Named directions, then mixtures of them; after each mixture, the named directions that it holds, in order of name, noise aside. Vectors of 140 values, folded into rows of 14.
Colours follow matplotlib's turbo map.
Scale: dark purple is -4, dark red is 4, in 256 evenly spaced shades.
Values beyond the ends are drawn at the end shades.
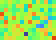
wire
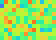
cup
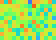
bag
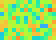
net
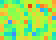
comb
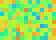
net.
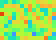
comb, net.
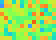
comb, cup.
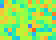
comb, cup.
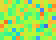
bag, comb, net.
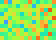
bag, wire.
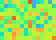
bag, comb, wire.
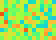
bag, wire.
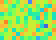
bag, net.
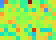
bag, comb, cup.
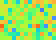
bag, comb, net.
